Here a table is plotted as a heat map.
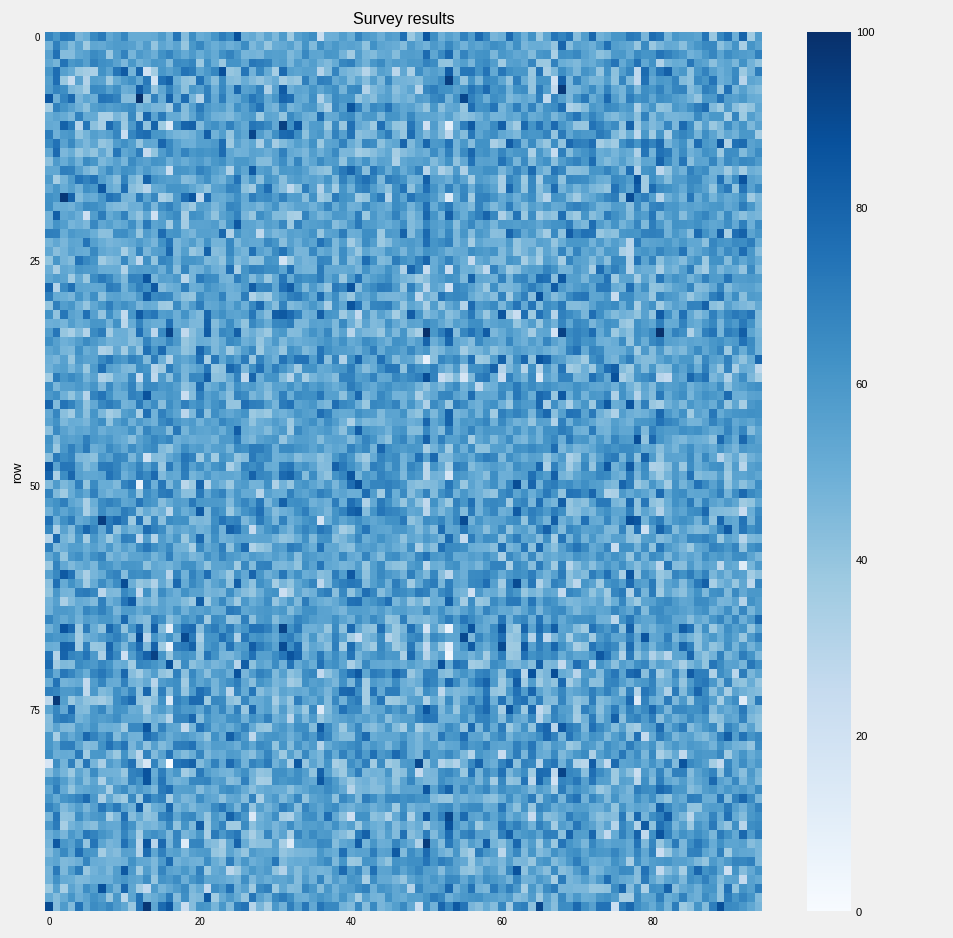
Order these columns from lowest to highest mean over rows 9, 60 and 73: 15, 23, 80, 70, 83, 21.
23, 80, 70, 83, 15, 21
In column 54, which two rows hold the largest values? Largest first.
97, 70
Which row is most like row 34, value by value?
19
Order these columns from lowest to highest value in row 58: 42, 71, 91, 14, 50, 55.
14, 55, 71, 91, 42, 50
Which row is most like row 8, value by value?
30
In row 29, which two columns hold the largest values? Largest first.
65, 13
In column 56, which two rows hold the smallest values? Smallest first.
62, 25
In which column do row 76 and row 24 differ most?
16
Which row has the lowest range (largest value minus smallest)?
64
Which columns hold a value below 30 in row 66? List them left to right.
16, 50, 53
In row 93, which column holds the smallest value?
90
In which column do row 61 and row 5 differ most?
67
